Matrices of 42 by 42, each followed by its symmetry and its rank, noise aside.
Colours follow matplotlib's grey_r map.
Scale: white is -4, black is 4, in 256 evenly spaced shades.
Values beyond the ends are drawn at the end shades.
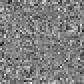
antisymmetric, rank twelve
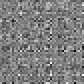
antisymmetric, rank six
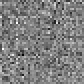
no symmetry, rank eight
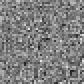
symmetric, rank twelve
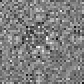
symmetric, rank eight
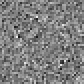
symmetric, rank twelve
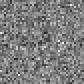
no symmetry, rank twelve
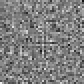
antisymmetric, rank twelve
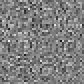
antisymmetric, rank eight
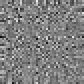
antisymmetric, rank six
